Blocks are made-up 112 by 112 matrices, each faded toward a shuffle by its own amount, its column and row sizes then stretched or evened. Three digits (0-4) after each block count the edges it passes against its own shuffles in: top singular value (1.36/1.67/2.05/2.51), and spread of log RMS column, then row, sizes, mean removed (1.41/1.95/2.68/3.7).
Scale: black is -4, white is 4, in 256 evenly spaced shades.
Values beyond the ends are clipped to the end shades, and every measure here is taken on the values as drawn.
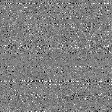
3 1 3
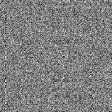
3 2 0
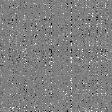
2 3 2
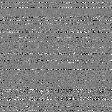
3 1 4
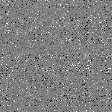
0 1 3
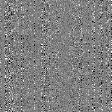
2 4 0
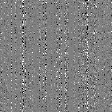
1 4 1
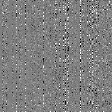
3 4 1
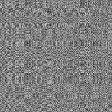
4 2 2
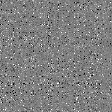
2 2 2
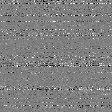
3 0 4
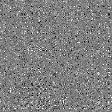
3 2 2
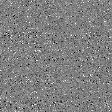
0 1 2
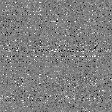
1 1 3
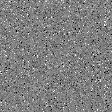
0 2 0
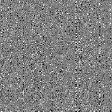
3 3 0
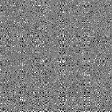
4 3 3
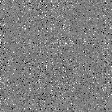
2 2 1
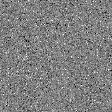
1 1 0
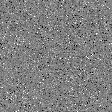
0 0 0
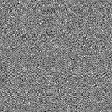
4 0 1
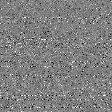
2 0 3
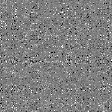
3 2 2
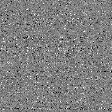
1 1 3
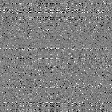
4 1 3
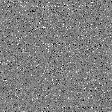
0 0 2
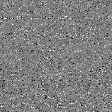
2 0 2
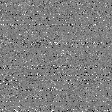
0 0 3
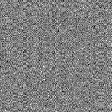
4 1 0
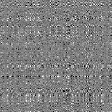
4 3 3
